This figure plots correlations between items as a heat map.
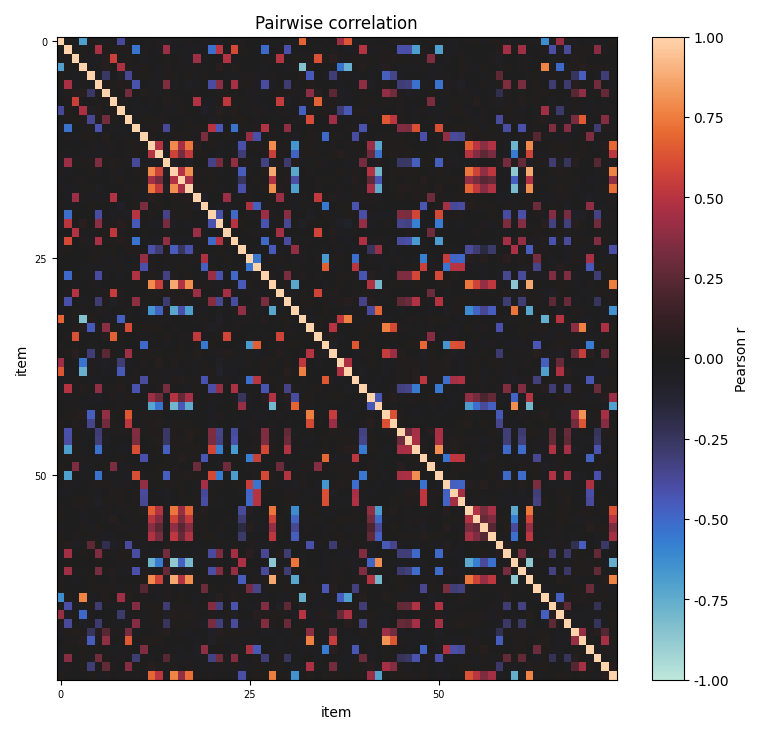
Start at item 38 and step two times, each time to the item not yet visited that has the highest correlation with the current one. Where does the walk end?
0
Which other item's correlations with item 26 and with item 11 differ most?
35
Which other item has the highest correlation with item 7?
34
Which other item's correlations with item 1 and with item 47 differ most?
50
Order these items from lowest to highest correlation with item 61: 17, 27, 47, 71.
47, 27, 17, 71
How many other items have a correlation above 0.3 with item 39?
5
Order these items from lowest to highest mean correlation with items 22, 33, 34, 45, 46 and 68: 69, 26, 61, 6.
61, 26, 6, 69
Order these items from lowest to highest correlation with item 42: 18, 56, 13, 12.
12, 13, 56, 18
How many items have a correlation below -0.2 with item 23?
10
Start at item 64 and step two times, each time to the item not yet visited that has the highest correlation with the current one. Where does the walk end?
8
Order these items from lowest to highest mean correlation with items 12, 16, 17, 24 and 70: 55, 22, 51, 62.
22, 51, 55, 62
